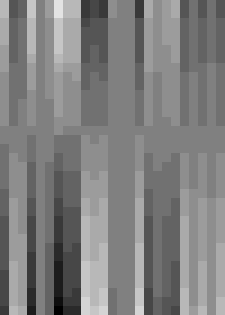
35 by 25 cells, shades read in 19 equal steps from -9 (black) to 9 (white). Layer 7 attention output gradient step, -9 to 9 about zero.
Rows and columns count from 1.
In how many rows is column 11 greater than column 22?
19
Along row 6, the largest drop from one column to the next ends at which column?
10
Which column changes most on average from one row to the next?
7
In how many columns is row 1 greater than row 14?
11
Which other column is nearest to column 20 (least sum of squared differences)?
17
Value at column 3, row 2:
-2
